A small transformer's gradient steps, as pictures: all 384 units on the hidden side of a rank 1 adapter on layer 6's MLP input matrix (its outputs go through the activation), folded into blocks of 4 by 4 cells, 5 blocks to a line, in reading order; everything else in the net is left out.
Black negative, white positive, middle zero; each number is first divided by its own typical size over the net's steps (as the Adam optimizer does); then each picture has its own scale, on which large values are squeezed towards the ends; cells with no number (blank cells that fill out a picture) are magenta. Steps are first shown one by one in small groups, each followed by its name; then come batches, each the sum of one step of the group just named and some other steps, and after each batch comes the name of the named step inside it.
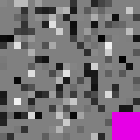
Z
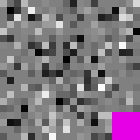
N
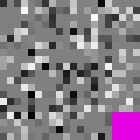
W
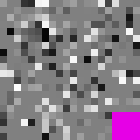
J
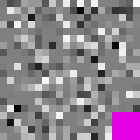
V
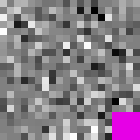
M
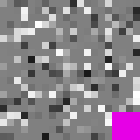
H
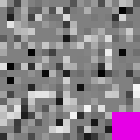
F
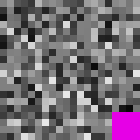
Z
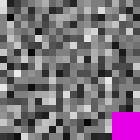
F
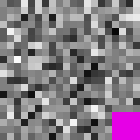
W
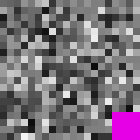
J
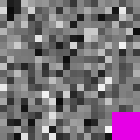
N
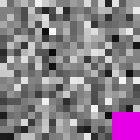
J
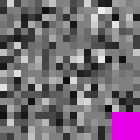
Z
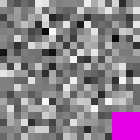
J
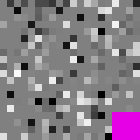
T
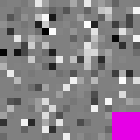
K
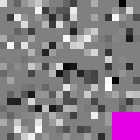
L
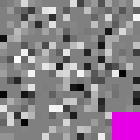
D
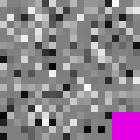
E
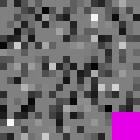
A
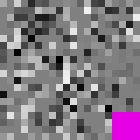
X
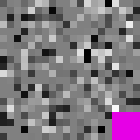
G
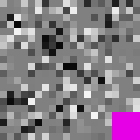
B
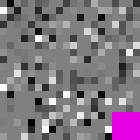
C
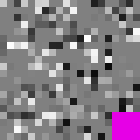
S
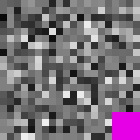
K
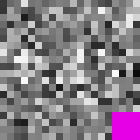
D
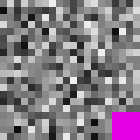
K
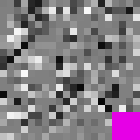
X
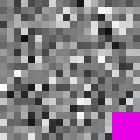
C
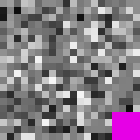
T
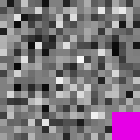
B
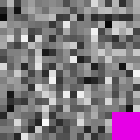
E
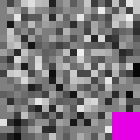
L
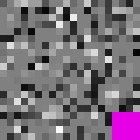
S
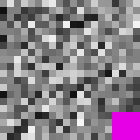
D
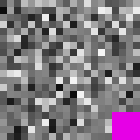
K
